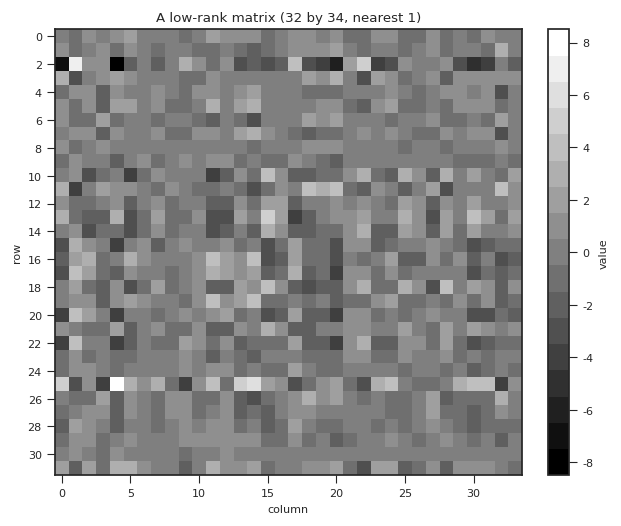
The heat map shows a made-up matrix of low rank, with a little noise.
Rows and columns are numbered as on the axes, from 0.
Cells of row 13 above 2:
5
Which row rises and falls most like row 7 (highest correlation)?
4
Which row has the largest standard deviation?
2
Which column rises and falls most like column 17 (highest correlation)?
12
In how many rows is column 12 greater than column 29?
16
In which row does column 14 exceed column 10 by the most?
25
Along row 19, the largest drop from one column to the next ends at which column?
15
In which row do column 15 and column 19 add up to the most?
13
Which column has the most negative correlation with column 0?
1
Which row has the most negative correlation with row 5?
23
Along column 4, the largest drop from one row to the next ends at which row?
26
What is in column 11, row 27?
0
